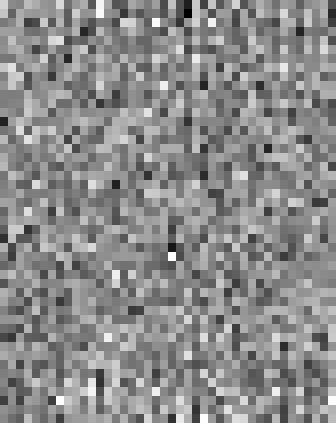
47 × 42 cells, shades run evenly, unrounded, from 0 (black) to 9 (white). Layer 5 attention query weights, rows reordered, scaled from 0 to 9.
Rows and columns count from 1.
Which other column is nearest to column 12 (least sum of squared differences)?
38
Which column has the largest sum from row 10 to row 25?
25
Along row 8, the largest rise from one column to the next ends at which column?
29
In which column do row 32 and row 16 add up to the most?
15
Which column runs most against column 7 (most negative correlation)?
31
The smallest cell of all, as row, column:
2, 24
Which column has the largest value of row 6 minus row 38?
41
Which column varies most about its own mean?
26
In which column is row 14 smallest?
1
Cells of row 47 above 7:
5
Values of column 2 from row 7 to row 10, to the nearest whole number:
4 8 7 7
